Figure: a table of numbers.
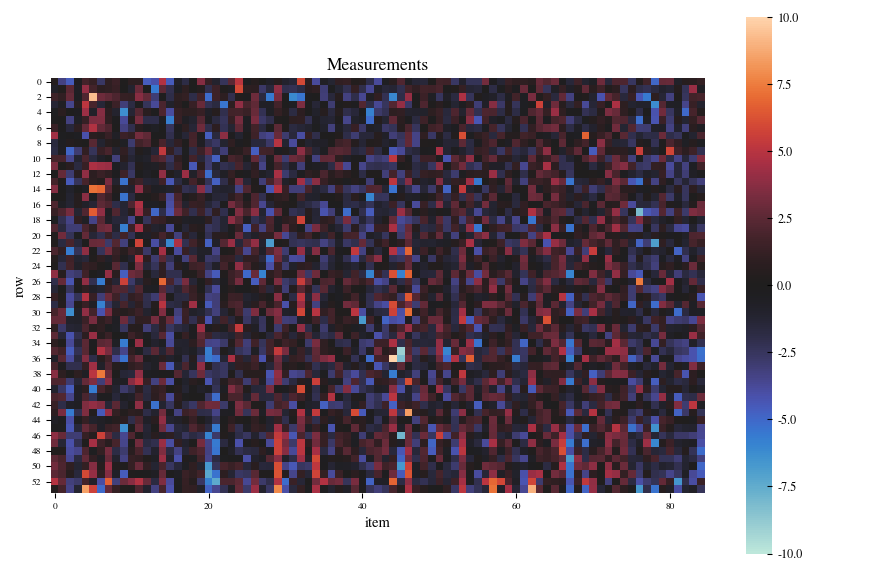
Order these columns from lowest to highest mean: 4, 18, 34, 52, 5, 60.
60, 52, 18, 34, 5, 4
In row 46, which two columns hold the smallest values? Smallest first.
45, 20
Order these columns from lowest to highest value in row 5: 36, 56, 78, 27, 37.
78, 27, 36, 37, 56
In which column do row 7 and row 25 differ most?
44
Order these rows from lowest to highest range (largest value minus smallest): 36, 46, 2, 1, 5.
5, 1, 46, 2, 36
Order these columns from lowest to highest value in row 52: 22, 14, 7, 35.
22, 14, 35, 7
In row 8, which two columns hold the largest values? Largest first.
29, 71
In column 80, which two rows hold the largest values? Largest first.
9, 26
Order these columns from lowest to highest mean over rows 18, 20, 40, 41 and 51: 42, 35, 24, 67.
67, 42, 35, 24
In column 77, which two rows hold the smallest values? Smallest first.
2, 17
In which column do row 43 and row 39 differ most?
28
